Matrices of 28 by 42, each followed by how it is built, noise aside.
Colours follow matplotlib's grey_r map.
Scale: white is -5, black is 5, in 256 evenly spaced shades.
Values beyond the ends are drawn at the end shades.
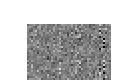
uneven columns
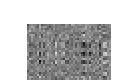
low rank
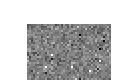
sparse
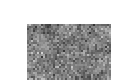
smooth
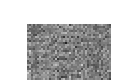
blocks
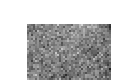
smooth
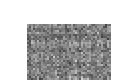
blocks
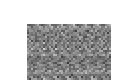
repeating columns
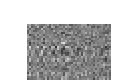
low rank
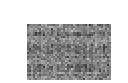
blocks
